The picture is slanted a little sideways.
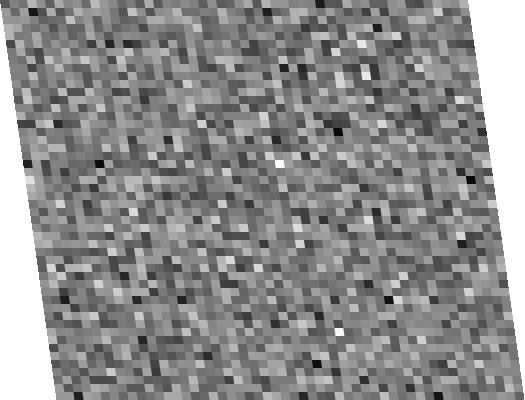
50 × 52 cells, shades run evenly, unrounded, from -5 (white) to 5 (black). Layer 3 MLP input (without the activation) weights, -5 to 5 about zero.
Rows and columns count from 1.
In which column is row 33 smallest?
22
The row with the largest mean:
6
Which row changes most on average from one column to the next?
34
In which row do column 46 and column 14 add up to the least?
7
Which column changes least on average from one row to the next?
20
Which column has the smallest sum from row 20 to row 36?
2
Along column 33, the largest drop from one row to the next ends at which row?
42
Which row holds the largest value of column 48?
31
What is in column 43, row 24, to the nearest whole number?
-3
